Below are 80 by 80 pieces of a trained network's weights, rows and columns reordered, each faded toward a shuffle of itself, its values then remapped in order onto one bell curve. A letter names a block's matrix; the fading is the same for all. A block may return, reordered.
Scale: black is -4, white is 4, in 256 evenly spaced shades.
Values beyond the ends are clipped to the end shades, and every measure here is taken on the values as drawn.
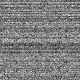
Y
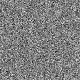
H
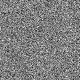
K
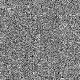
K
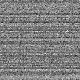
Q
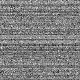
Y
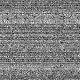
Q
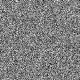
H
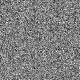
K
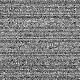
Y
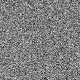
H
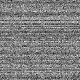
Q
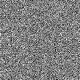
H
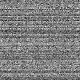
Q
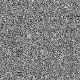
K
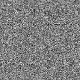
K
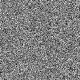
H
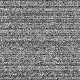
Y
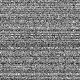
Q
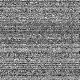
Y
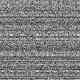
Q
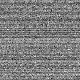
Y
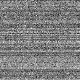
Q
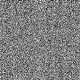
K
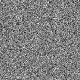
H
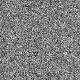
K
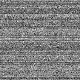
Y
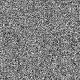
H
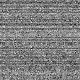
Y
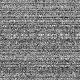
Q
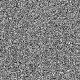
K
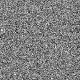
K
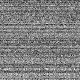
Q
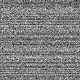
Y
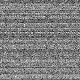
Q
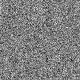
H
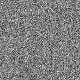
H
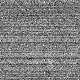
Y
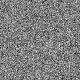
K
